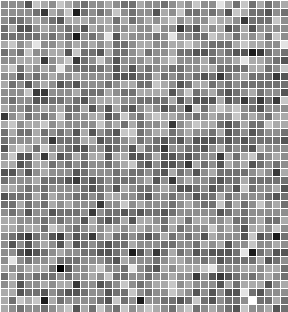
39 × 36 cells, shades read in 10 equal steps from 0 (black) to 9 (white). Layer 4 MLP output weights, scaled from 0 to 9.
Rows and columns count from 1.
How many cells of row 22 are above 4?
19
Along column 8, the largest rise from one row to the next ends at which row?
35
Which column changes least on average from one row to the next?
11
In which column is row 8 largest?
31
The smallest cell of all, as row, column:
34, 8
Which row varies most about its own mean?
38
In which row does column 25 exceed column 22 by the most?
16
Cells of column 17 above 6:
4
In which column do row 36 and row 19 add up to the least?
10
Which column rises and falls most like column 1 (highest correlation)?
25
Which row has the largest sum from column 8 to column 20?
39
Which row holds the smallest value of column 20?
32
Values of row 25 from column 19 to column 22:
3 5 5 4
